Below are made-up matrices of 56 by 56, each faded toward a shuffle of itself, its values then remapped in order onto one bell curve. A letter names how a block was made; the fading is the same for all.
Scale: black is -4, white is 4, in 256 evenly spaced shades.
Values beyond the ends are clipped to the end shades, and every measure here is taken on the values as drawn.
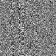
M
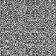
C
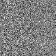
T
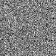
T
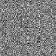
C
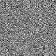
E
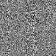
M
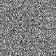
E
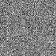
E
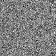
T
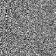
M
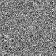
E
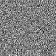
E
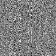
M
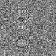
C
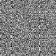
C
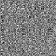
C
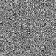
E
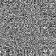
E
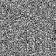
E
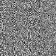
M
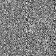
T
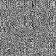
C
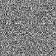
E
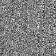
M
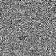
E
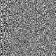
M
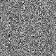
T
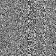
M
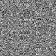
E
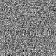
E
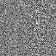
M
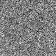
T
